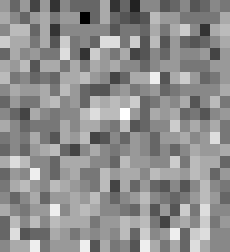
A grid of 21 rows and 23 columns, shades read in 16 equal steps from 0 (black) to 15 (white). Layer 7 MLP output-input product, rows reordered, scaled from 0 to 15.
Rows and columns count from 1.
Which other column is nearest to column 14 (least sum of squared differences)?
12
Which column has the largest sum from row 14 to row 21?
21
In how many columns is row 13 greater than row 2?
11
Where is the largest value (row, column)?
10, 13
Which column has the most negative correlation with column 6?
16
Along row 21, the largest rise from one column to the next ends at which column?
15
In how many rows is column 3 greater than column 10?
11
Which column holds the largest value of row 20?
18
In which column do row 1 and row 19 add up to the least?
17
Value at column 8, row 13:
4
